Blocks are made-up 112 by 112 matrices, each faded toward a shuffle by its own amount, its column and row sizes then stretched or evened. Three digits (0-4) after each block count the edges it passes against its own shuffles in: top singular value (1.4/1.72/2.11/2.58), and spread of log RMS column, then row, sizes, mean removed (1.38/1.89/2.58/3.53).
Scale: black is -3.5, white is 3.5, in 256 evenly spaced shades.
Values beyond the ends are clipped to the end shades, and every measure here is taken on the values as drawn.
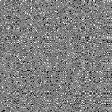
4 1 2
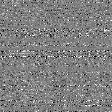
2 0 4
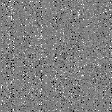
1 3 1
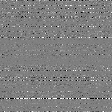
4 0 4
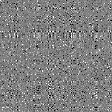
4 2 2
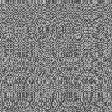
4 1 0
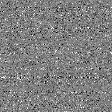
1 0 3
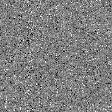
0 2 0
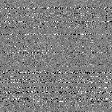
1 1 4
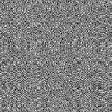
4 1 2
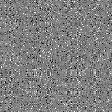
4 2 0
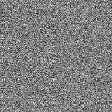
3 2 0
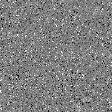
1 2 1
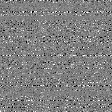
0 0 4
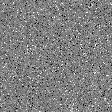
1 0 0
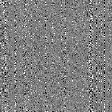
3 4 1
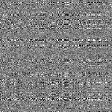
4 2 4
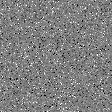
0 0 0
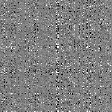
2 4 2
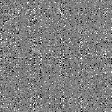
3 3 2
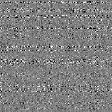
3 2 4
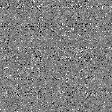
0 2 3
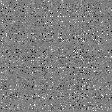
2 2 3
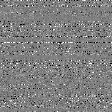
2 0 4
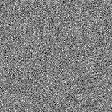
3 0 0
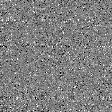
2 1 1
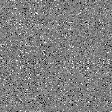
2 1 2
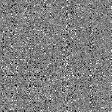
2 3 2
